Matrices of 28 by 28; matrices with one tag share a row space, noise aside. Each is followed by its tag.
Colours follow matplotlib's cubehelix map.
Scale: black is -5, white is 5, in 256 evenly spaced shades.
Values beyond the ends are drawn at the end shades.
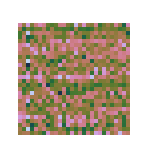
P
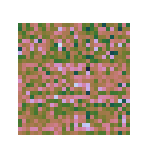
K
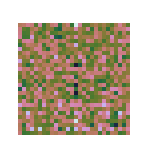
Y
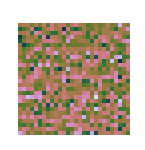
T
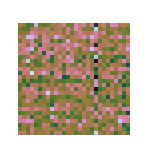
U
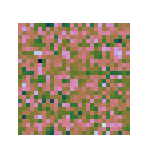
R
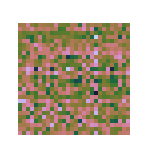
U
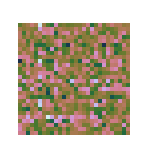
R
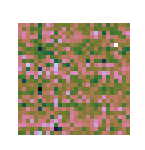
R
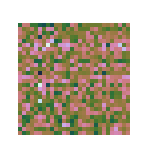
R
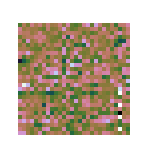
T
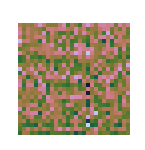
K
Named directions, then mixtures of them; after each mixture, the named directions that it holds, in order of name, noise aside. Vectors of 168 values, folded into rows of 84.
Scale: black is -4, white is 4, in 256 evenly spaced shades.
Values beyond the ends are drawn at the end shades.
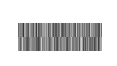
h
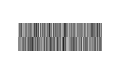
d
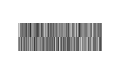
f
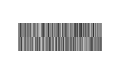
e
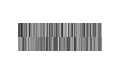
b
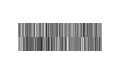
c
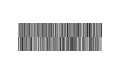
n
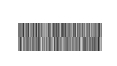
h.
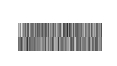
b.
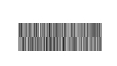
b, d.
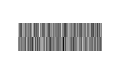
d, e.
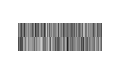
c.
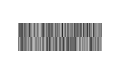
b, e, n.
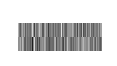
c, d, e.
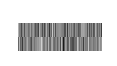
c, d, n.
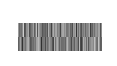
h.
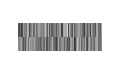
b.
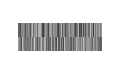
e.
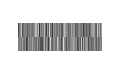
c, d.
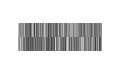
c, d, f.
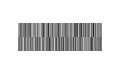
e.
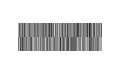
n.
